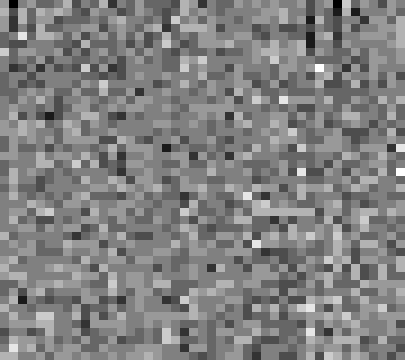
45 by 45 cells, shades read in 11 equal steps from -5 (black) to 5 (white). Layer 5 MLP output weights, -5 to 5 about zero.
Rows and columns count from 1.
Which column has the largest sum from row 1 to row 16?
36
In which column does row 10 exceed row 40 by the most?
32
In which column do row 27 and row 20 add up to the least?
26
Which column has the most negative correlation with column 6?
10
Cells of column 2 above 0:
22
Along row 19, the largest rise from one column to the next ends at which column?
45
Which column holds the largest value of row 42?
35
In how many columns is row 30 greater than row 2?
19
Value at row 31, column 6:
0
